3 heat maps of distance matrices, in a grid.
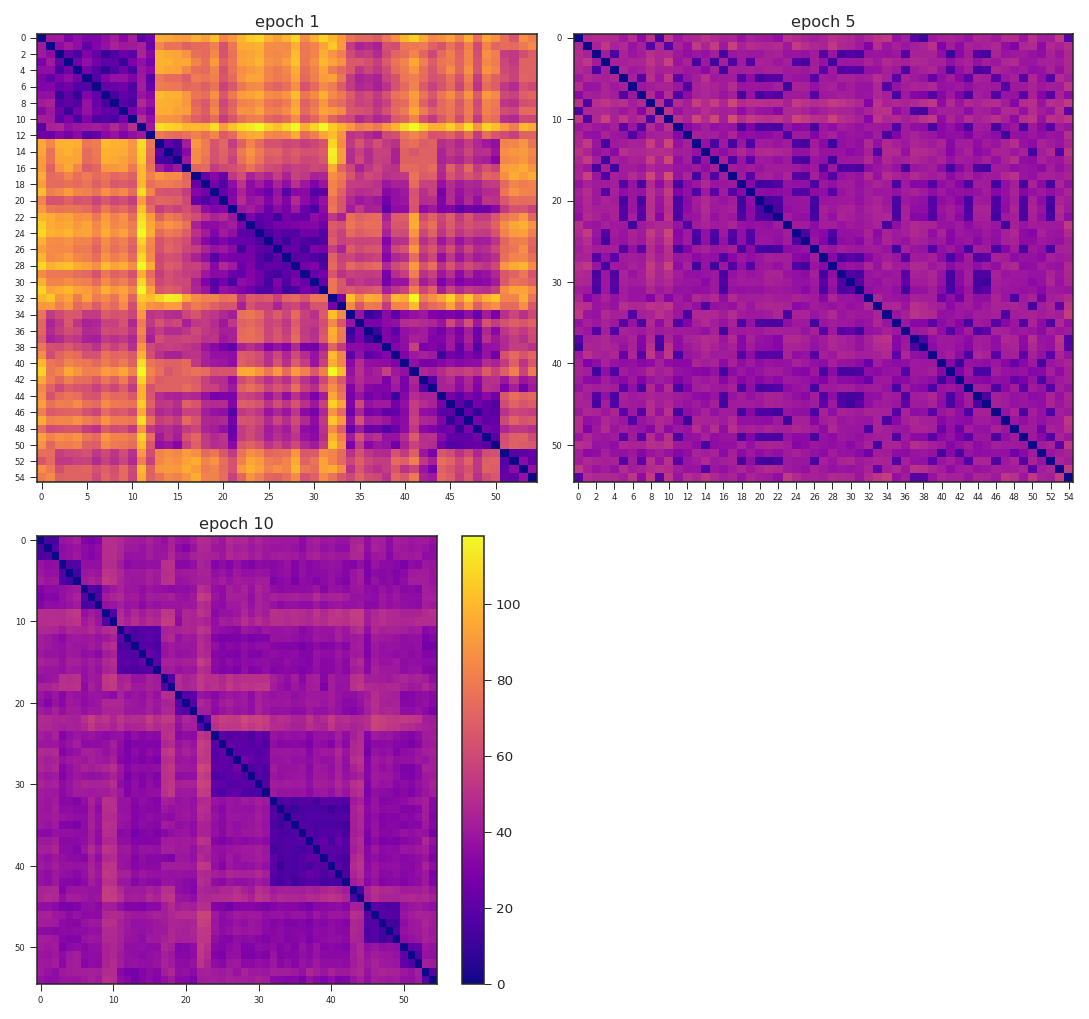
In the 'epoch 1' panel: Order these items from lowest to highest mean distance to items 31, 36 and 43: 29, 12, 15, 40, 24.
40, 29, 24, 15, 12
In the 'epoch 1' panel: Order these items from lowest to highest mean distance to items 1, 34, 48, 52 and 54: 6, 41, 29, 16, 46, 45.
46, 6, 45, 29, 41, 16
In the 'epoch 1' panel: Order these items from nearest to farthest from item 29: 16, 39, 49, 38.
38, 49, 39, 16
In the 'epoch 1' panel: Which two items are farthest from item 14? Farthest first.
32, 11
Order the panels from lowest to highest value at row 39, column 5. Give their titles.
epoch 5, epoch 10, epoch 1
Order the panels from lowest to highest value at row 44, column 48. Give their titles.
epoch 1, epoch 5, epoch 10
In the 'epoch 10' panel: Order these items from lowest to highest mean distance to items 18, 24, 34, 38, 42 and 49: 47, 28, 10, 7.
47, 28, 7, 10
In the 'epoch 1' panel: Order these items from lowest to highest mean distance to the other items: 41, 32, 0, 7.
7, 41, 0, 32
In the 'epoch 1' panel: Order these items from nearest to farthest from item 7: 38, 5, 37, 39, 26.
5, 37, 38, 39, 26
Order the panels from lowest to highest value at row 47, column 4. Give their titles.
epoch 10, epoch 5, epoch 1
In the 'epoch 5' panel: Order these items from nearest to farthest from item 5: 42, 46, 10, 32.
46, 42, 32, 10
